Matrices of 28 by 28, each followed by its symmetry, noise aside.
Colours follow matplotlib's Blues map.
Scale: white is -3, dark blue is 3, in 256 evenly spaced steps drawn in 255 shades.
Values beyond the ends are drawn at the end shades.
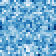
mirrored left to right.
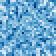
symmetric across the other diagonal.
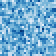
antisymmetric.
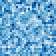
symmetric across the other diagonal.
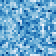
mirrored top to bottom.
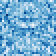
mirrored left to right.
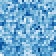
mirrored left to right.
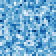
antisymmetric.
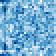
mirrored top to bottom.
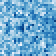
mirrored top to bottom.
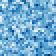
no symmetry.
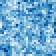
symmetric across the other diagonal.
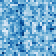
mirrored top to bottom.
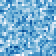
symmetric.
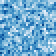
no symmetry.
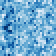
mirrored top to bottom.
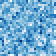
symmetric.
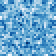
mirrored left to right.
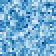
symmetric.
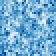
same after a half turn.
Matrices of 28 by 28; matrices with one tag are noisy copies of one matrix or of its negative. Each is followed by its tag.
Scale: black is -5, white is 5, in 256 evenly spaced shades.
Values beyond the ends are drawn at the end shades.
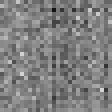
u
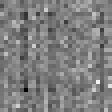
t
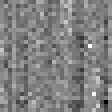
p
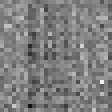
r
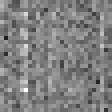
t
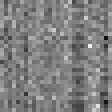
p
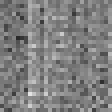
r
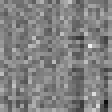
p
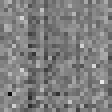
r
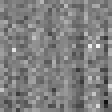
p
